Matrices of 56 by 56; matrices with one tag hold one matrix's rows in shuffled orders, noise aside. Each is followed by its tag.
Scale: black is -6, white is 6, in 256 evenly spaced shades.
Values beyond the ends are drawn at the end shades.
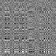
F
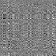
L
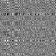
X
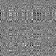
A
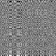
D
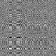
D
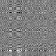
D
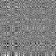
X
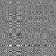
D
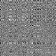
A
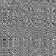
L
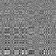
F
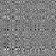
X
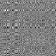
X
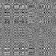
F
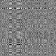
D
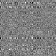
A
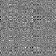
A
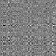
L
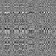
F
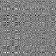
X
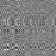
X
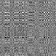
F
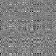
A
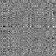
L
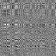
X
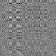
D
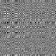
X
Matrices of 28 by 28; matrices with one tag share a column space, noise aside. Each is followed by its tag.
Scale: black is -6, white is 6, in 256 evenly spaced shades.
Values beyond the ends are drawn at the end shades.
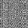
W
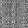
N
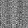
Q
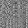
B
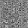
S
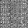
N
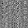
B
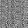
Q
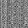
Q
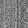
S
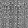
B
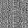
S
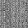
S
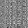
Q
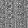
B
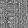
N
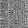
W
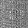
W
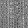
B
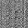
W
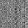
S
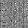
S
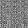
Q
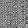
Q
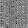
Q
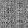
S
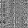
N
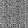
Q
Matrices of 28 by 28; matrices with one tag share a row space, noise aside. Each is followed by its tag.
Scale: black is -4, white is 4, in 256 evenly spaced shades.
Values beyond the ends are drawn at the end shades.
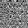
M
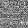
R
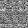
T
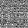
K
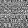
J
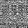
M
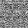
T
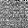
R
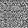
J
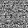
T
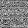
K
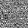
K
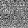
K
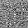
M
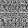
J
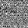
K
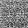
M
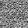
M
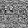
T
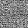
K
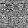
T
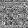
T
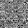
T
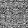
T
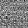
K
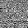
M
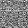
T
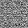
J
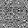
T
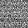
J
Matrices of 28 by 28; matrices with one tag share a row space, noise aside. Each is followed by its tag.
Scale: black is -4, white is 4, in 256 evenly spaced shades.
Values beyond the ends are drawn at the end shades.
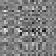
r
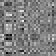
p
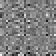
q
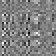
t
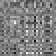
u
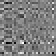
p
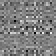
u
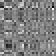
p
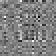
r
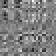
r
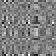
t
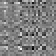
r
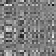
p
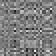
u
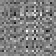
u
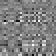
r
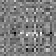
u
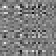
r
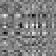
r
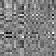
p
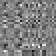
r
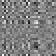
t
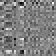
p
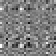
q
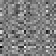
q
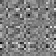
q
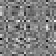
q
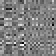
p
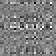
u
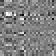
p
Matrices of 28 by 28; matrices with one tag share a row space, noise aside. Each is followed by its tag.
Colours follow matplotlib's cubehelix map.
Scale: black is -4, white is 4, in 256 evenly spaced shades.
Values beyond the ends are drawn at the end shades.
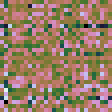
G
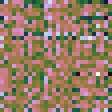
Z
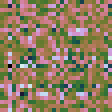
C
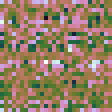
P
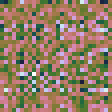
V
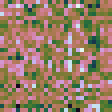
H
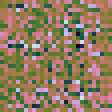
H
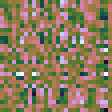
V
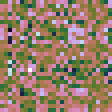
C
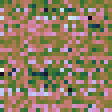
P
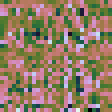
H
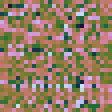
H
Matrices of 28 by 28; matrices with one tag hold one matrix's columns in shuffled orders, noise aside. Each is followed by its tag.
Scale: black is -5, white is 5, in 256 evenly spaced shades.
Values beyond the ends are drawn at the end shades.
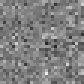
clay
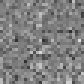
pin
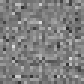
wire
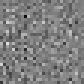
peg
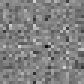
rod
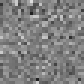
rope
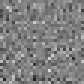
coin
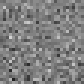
coin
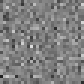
wire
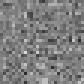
pin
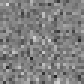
pin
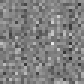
peg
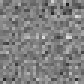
rope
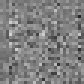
peg
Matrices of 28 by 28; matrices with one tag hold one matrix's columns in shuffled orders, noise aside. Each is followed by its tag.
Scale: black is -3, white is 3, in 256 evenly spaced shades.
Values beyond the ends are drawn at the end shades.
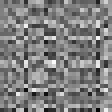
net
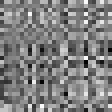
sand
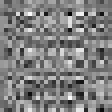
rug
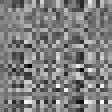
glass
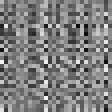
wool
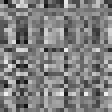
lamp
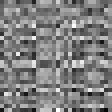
net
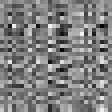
wool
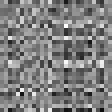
net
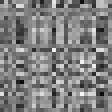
lamp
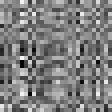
sand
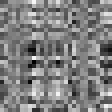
sand
